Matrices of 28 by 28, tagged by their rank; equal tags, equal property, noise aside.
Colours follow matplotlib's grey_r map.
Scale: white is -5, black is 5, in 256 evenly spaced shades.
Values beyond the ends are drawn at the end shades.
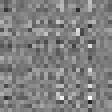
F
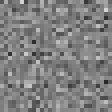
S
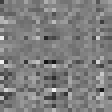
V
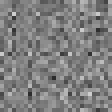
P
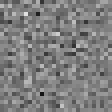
S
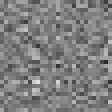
P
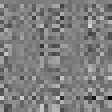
F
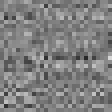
F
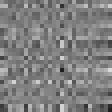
V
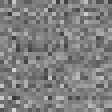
S
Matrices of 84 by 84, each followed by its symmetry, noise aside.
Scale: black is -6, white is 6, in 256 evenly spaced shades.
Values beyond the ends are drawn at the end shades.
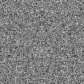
mirrored left to right.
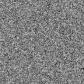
no symmetry.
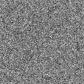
symmetric.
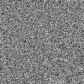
antisymmetric.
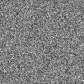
same after a half turn.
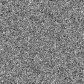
same after a half turn.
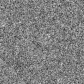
symmetric across the other diagonal.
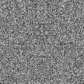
mirrored left to right.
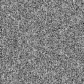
mirrored top to bottom.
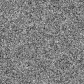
symmetric.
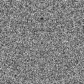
mirrored left to right.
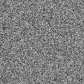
symmetric across the other diagonal.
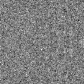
mirrored top to bottom.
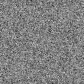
same after a half turn.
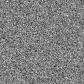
antisymmetric.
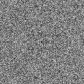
mirrored top to bottom.
